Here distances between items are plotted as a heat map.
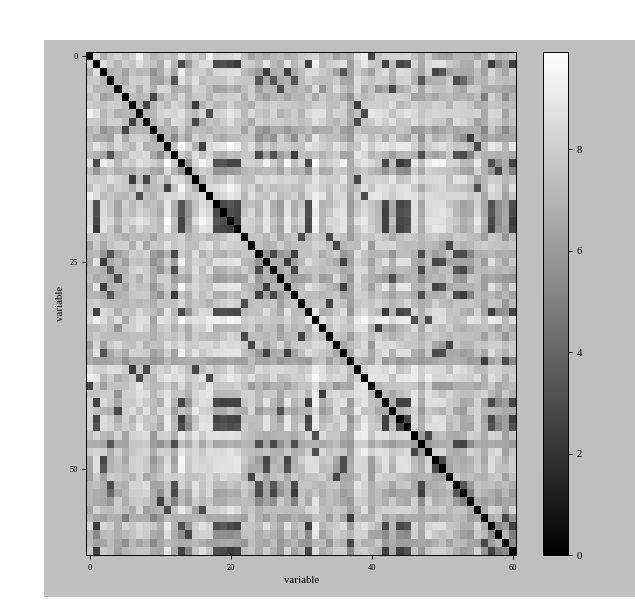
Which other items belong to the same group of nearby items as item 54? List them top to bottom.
10
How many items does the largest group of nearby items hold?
12
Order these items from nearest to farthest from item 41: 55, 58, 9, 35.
58, 9, 55, 35
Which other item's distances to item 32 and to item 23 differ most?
35
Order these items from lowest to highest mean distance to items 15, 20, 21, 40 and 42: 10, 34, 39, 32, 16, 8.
8, 10, 34, 16, 39, 32
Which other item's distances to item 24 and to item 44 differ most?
13
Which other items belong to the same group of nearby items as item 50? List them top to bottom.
2, 25, 28, 36, 49
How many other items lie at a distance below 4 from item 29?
7
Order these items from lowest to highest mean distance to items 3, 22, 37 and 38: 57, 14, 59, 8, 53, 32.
59, 8, 53, 14, 57, 32
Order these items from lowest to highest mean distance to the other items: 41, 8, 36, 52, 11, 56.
56, 52, 36, 8, 41, 11
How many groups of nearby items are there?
16
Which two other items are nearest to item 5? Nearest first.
9, 56
